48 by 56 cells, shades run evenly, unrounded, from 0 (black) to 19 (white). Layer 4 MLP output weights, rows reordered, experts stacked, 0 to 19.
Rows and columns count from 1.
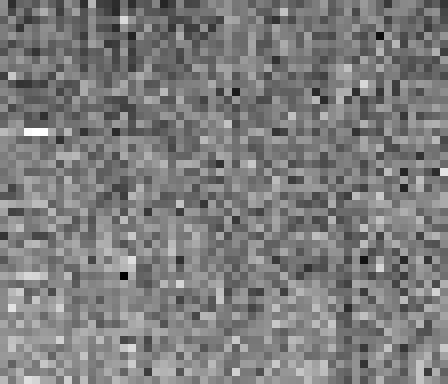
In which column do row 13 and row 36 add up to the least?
44
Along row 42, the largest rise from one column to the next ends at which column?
49
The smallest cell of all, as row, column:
35, 16
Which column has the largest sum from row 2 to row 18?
29
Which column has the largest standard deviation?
17
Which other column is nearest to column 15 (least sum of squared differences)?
11
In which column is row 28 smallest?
30
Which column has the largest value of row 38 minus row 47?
51
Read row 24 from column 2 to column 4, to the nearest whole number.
5 8 12
